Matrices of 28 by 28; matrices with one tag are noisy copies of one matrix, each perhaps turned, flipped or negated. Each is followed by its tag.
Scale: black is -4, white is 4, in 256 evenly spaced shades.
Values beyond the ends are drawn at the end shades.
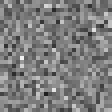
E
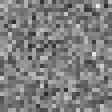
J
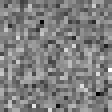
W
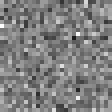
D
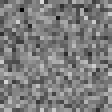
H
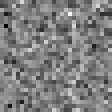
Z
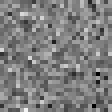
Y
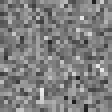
D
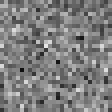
J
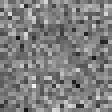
J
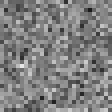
H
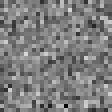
D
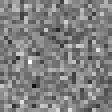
J
